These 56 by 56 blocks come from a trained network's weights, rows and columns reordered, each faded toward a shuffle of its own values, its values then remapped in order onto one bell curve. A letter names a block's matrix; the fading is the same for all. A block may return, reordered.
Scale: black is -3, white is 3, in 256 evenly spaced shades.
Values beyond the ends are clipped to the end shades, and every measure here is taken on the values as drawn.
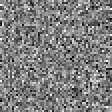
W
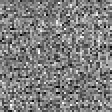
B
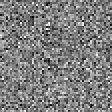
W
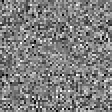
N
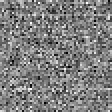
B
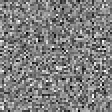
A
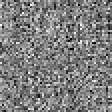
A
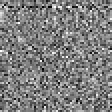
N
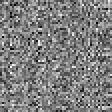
W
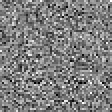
N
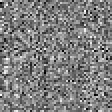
A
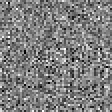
A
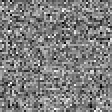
B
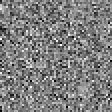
A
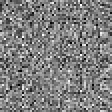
W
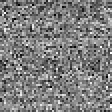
B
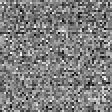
B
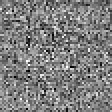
B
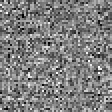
B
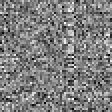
W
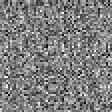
W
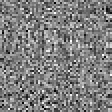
W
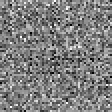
B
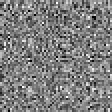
W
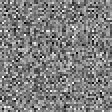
W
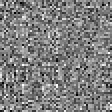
W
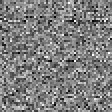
N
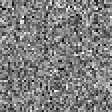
A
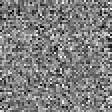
B
